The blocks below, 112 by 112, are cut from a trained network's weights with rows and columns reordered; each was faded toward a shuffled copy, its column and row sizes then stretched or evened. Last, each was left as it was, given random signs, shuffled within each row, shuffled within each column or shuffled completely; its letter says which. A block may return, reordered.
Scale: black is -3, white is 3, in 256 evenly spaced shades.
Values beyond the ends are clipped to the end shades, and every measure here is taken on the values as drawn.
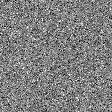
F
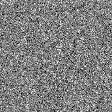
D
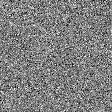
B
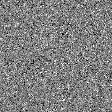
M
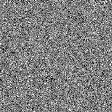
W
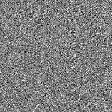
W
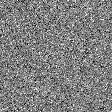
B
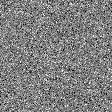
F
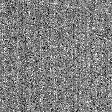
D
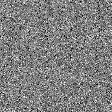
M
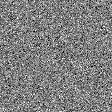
D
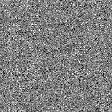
W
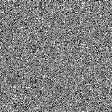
W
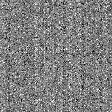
W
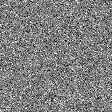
B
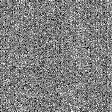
W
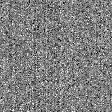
D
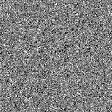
W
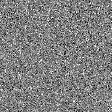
M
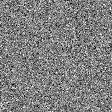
F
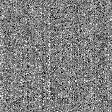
W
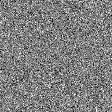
M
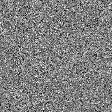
D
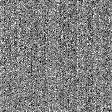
D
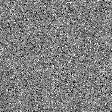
M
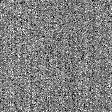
D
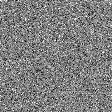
F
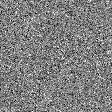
F
